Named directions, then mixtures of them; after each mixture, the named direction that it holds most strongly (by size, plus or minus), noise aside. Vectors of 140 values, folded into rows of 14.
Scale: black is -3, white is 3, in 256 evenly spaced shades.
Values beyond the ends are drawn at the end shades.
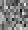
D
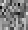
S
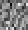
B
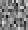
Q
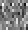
S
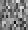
Q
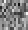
S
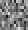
Q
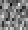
B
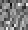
B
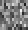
D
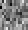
S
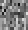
S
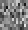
D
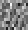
B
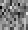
S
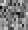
S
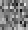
D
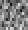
B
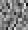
B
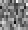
Q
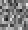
B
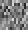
S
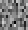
Q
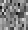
S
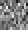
S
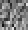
B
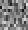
Q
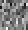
B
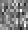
D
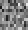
Q
